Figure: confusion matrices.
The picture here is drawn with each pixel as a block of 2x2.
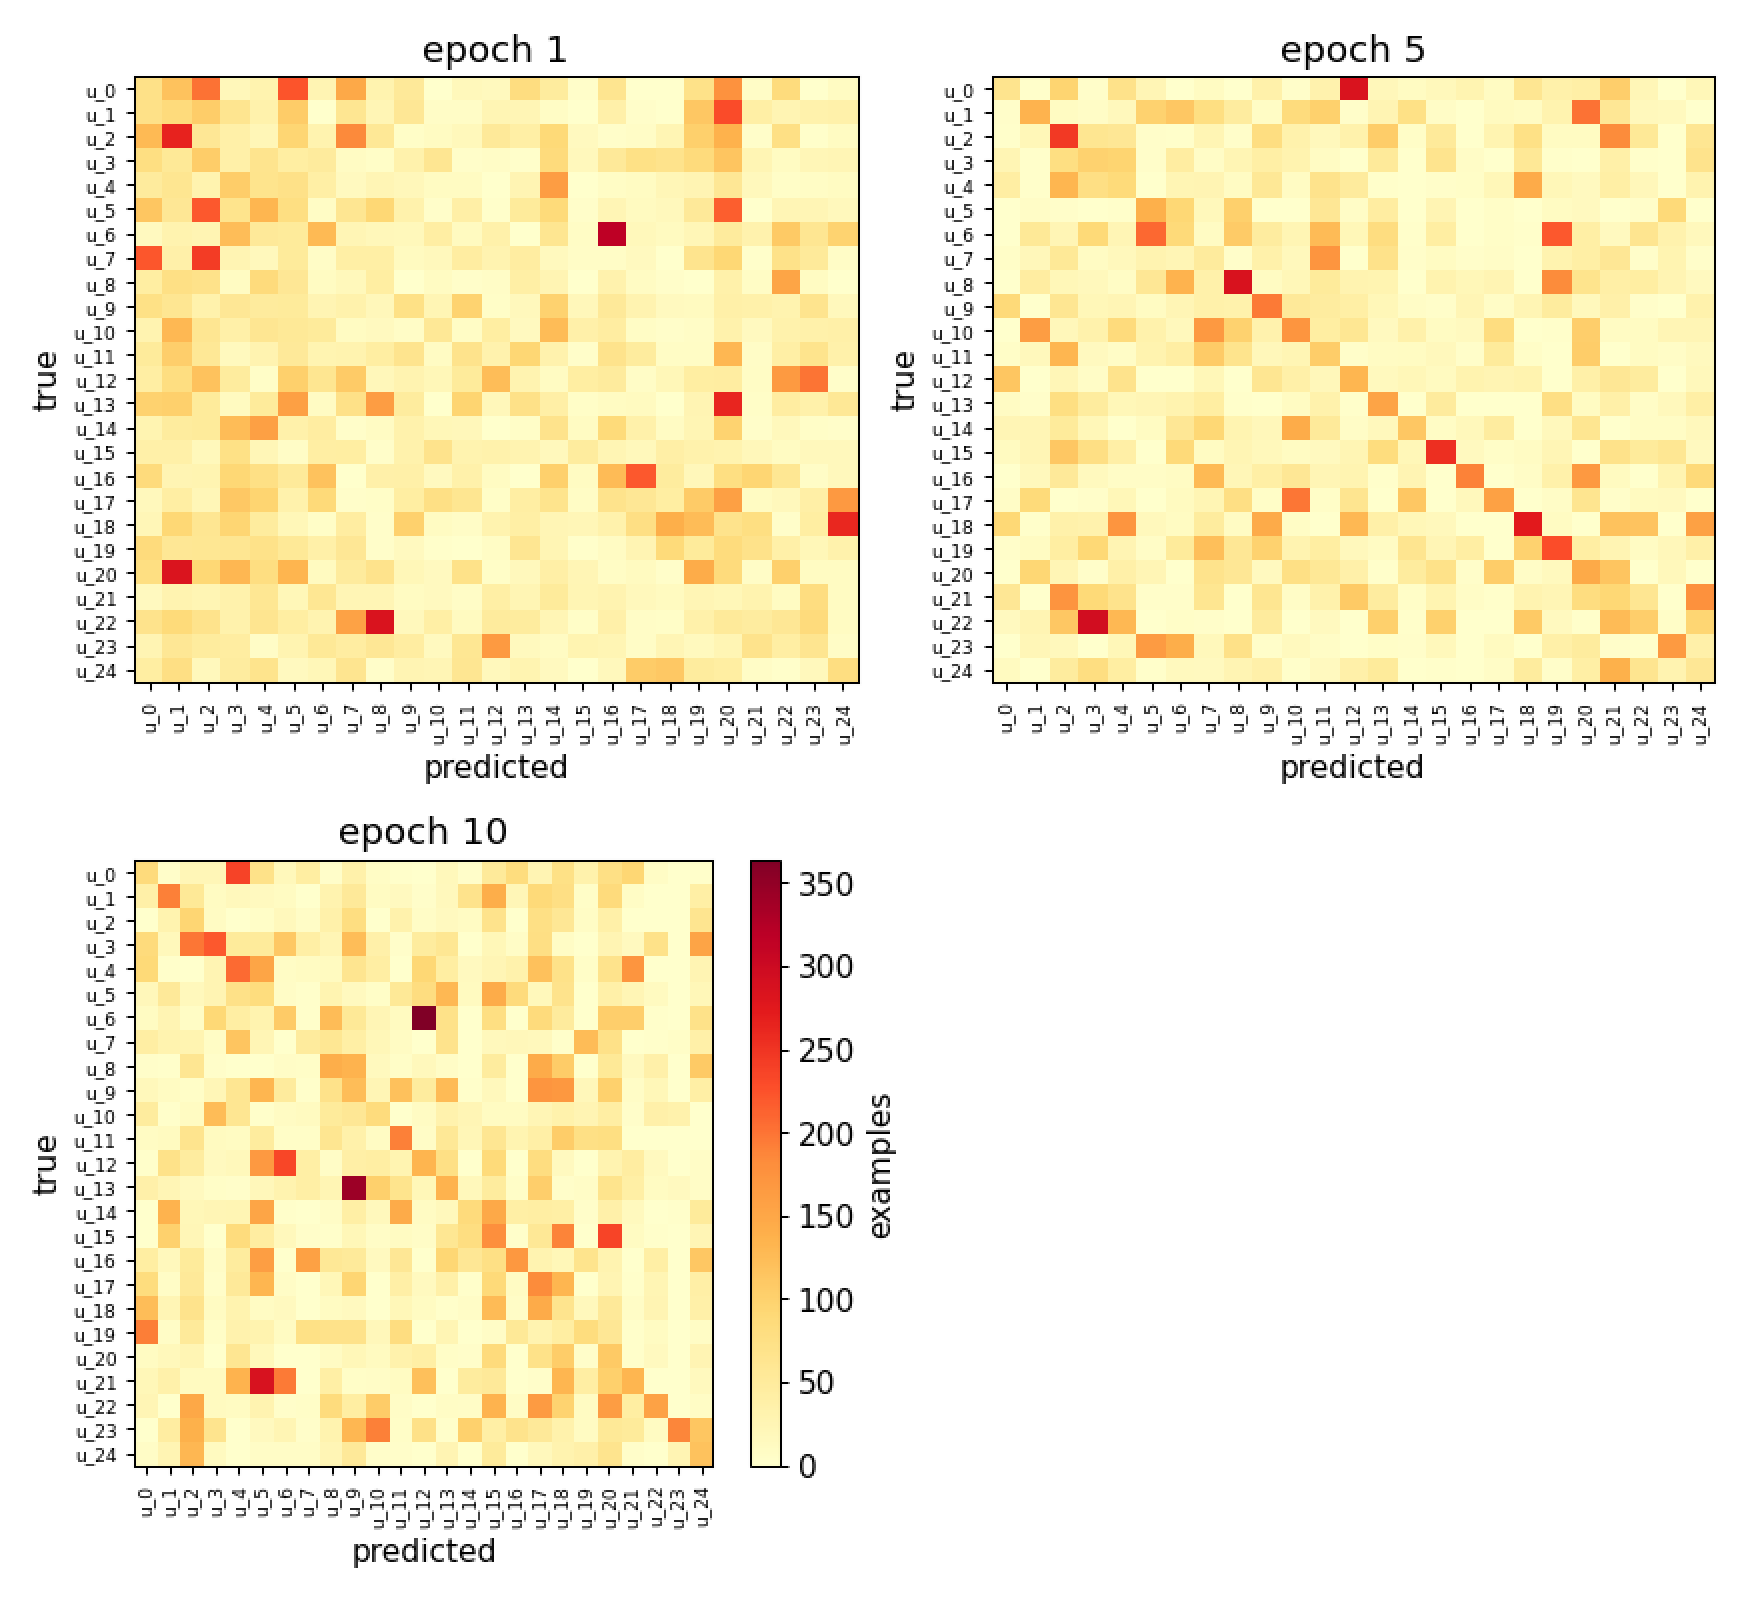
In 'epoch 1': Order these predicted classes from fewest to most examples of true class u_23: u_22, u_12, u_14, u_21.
u_14, u_22, u_21, u_12
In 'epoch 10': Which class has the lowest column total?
u_23
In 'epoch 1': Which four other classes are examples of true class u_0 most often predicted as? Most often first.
u_5, u_2, u_20, u_7
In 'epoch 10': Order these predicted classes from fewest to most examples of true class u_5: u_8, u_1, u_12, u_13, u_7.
u_7, u_8, u_1, u_12, u_13
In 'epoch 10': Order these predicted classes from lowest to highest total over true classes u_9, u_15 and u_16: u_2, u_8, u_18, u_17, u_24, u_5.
u_2, u_8, u_24, u_17, u_5, u_18
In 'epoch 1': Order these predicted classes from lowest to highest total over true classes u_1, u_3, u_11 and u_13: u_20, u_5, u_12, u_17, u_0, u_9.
u_12, u_17, u_9, u_0, u_5, u_20
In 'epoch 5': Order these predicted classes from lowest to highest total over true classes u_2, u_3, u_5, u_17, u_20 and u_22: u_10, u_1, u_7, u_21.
u_7, u_1, u_10, u_21
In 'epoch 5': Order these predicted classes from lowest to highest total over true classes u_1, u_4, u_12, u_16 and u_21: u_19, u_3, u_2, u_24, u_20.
u_19, u_3, u_24, u_2, u_20
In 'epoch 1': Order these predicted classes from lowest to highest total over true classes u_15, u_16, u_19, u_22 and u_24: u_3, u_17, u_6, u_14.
u_14, u_6, u_3, u_17
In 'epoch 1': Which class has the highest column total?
u_20
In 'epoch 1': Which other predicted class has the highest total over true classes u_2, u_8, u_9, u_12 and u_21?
u_1
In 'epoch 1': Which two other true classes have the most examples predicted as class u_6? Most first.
u_16, u_17
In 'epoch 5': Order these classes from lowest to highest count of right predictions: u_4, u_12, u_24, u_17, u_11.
u_24, u_4, u_11, u_12, u_17
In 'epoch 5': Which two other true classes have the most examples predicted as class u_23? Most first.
u_5, u_15
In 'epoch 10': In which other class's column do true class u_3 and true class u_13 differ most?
u_9
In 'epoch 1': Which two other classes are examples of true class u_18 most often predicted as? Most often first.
u_24, u_19
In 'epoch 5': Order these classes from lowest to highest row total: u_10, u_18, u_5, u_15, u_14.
u_5, u_14, u_15, u_10, u_18
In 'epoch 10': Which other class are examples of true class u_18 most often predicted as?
u_17
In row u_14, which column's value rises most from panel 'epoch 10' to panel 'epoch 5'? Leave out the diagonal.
u_10
